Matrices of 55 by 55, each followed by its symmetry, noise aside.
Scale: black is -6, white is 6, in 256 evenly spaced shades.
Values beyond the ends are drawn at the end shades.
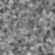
antisymmetric.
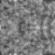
mirrored top to bottom.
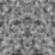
mirrored left to right.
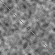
symmetric.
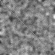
no symmetry.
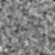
no symmetry.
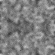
mirrored top to bottom.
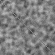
symmetric.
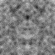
mirrored left to right.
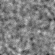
antisymmetric.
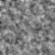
antisymmetric.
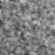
antisymmetric.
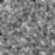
symmetric.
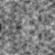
mirrored top to bottom.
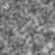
symmetric.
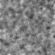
no symmetry.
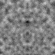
mirrored left to right.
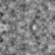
mirrored top to bottom.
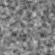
antisymmetric.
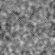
no symmetry.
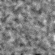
antisymmetric.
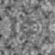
mirrored top to bottom.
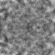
mirrored top to bottom.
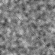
no symmetry.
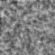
antisymmetric.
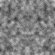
mirrored left to right.
